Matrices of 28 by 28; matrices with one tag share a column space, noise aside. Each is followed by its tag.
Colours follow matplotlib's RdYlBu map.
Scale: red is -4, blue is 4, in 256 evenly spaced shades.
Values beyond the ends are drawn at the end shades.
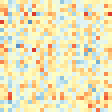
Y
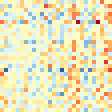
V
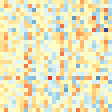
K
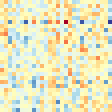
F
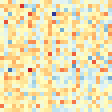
V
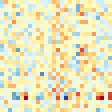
Y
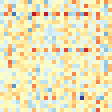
Y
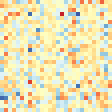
Y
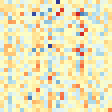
Y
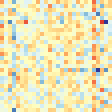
V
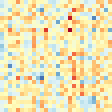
K
